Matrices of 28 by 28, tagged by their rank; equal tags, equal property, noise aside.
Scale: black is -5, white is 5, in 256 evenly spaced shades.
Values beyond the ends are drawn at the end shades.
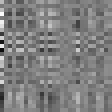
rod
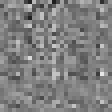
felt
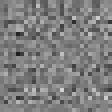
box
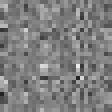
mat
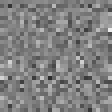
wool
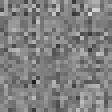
wool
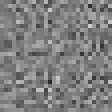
box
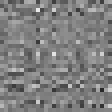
felt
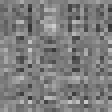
mat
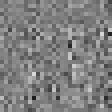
wool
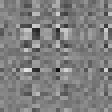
rod
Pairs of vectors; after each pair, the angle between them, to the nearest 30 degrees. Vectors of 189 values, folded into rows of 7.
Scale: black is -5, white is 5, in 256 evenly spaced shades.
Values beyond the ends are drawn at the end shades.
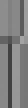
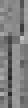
30 degrees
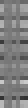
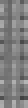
30 degrees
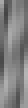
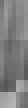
120 degrees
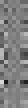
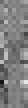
150 degrees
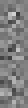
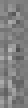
150 degrees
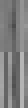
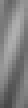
90 degrees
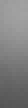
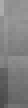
30 degrees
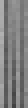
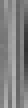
120 degrees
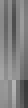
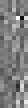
120 degrees
